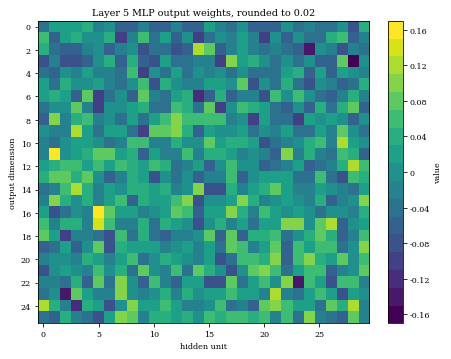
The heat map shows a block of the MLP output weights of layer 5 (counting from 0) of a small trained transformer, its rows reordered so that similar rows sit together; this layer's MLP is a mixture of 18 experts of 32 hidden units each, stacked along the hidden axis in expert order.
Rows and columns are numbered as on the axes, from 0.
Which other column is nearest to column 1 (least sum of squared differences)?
4
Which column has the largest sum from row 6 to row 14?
3
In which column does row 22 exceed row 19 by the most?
22
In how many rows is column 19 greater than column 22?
12
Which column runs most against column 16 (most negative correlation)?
19
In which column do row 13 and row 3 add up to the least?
10
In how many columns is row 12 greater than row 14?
13
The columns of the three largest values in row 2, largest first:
14, 15, 0
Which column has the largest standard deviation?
5
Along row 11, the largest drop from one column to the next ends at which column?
2
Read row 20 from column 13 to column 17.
0 -0.02 0.02 -0.08 -0.04
